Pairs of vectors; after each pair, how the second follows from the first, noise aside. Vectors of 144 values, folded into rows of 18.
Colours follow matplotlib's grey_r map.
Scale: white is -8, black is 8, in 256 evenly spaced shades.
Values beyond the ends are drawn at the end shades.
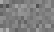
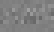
reversed, negated, partly zeroed.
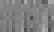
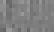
reversed, negated, shrunk.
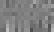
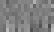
copied.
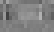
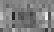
reversed, negated, scaled up.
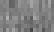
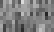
reversed, negated, scaled up.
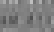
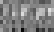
reversed, negated, scaled up.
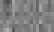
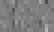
reversed, negated, partly zeroed.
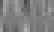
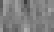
copied.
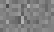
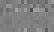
reversed, negated, partly zeroed.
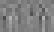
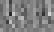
reversed, negated, scaled up.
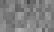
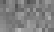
copied.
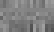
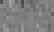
reversed, partly zeroed.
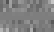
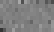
reversed, negated, partly zeroed.
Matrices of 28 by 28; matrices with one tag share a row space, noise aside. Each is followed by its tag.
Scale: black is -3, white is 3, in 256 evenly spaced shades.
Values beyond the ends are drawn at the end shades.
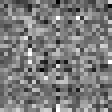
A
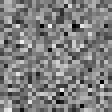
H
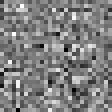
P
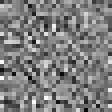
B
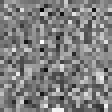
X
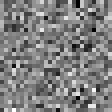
P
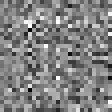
A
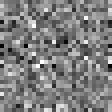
B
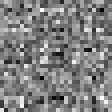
X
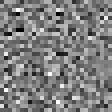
H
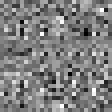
X
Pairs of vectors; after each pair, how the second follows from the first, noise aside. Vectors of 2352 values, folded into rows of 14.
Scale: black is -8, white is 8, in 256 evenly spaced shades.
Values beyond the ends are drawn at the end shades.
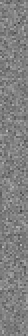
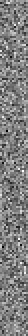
negated, scaled up.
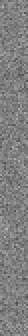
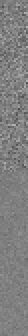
negated, partly zeroed.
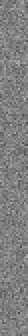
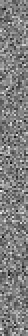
reversed, negated, scaled up.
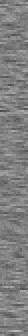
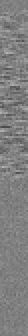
wrapped around, negated, partly zeroed.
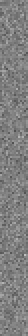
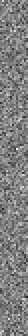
wrapped around, scaled up.
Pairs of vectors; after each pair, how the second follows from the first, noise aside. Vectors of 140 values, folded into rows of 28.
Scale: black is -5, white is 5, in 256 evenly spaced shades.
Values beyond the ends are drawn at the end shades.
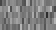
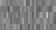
negated, shrunk.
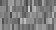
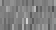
reversed, partly zeroed.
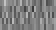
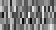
reversed, scaled up.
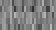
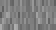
wrapped around, negated, shrunk.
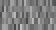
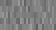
wrapped around, negated, shrunk.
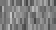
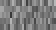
sign-scrambled.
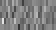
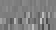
reversed, negated, partly zeroed.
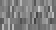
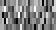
reversed, negated, scaled up.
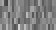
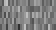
sign-scrambled.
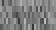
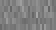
wrapped around, negated, shrunk.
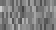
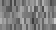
reversed.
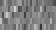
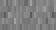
wrapped around, negated, shrunk.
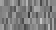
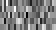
reversed, scaled up.
